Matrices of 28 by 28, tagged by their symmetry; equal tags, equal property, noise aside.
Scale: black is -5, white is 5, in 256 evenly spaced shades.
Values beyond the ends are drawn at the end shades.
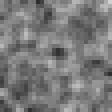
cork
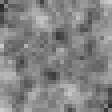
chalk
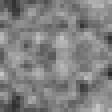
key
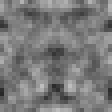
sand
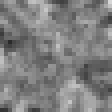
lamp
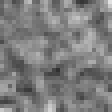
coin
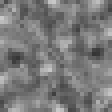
chalk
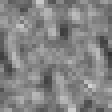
chalk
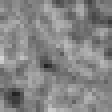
cork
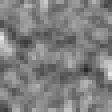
chalk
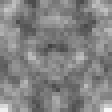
sand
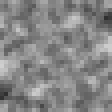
chalk
